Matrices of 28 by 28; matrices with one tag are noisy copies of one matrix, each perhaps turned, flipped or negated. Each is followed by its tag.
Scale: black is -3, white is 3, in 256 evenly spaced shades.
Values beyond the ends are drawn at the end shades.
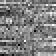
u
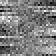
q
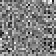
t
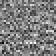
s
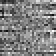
u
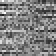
u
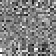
t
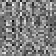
s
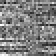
u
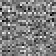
s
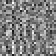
s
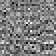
s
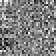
t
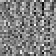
s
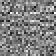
s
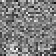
t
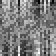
q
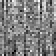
u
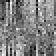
q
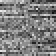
u
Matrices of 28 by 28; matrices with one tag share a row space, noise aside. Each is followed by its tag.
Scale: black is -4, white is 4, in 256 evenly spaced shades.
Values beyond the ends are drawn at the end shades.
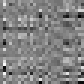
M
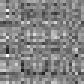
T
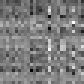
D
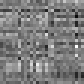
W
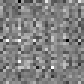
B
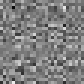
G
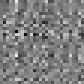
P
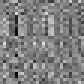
P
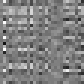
M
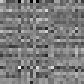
W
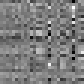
D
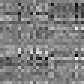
W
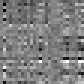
M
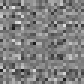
G
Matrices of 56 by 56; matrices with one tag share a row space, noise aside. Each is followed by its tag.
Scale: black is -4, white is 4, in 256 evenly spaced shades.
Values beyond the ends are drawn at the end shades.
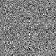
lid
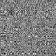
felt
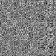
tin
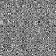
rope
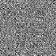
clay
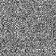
clay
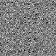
lid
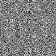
lid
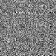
tin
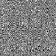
rope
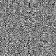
lid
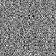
lid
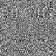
tin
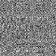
clay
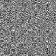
rope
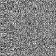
felt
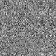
tin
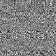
tin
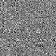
clay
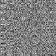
felt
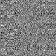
felt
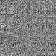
felt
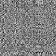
clay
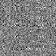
clay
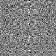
lid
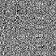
clay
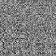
clay
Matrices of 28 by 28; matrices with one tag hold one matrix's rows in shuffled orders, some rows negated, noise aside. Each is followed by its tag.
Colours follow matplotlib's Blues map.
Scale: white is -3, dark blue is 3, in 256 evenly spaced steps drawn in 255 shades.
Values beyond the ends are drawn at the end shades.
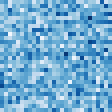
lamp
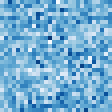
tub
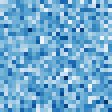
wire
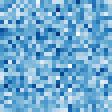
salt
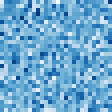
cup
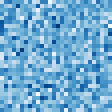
cup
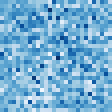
tub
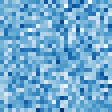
wire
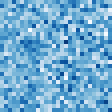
wire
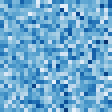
wire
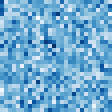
cup
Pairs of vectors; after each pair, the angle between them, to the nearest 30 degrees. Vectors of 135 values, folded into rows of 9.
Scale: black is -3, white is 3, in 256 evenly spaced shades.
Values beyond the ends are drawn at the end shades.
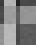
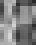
30 degrees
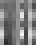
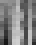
60 degrees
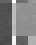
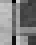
150 degrees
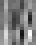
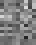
90 degrees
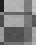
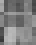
150 degrees
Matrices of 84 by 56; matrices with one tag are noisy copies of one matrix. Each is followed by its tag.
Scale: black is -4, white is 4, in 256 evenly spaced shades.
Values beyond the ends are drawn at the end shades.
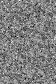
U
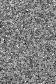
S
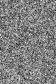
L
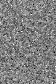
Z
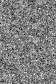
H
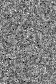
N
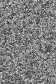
S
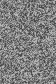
H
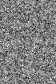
U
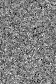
L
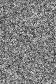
L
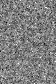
Z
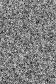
S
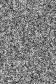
Z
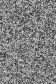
U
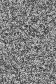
H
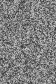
N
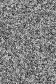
S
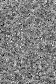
S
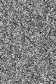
Z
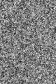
N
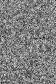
S
